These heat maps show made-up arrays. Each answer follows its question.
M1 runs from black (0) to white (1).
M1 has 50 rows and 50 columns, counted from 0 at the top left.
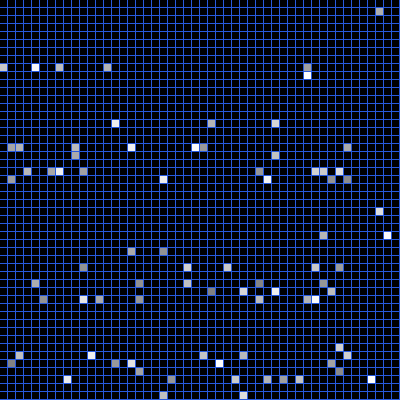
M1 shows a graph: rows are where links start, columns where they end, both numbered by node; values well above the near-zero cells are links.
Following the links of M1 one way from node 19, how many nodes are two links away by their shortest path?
1
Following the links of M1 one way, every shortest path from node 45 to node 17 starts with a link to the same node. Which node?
node 1
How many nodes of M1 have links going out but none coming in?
9
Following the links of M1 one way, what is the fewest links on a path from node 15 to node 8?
3
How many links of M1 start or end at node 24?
1
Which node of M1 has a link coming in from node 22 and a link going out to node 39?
node 33
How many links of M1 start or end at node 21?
9
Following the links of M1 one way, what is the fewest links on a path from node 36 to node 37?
3
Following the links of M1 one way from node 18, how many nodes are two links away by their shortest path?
3
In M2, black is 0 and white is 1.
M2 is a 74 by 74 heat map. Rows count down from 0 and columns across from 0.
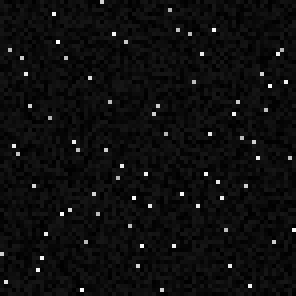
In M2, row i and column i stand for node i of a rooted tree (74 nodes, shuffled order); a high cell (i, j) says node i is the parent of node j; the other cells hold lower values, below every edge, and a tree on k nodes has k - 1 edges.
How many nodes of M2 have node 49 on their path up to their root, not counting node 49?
6
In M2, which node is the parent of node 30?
41
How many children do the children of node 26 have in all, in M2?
4
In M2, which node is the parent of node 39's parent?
37
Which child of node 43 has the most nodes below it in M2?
51
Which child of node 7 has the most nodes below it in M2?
44
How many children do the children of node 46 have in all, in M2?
4
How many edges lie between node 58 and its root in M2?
3
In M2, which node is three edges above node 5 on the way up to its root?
64
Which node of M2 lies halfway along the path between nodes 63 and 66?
25
